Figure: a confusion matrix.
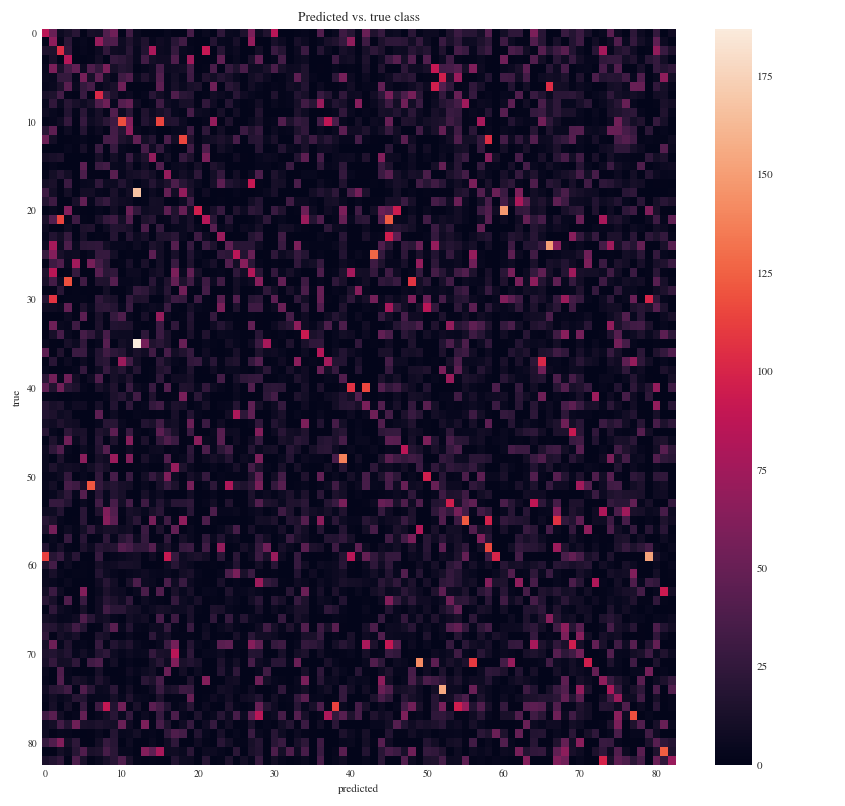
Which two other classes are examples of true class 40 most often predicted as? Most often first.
42, 80
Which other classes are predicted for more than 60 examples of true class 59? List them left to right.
0, 16, 30, 40, 79
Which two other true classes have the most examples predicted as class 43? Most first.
25, 30
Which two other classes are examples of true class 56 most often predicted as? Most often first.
49, 71
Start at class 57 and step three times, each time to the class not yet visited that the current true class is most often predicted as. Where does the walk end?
53
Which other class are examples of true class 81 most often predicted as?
15
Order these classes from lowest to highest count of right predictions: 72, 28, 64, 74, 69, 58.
64, 72, 28, 74, 69, 58
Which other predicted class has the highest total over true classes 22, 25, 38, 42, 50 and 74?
52
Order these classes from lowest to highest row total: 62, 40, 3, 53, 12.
62, 3, 40, 12, 53
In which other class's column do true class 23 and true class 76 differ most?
38
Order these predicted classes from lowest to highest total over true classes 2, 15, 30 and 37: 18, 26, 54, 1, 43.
26, 18, 43, 54, 1
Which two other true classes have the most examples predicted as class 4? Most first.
26, 78
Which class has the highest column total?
45
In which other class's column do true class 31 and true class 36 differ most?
50
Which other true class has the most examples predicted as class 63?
82
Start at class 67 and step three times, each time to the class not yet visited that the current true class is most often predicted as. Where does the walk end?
17
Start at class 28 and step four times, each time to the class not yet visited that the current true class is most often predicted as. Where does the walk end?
72
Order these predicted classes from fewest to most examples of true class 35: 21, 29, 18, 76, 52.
21, 52, 76, 18, 29
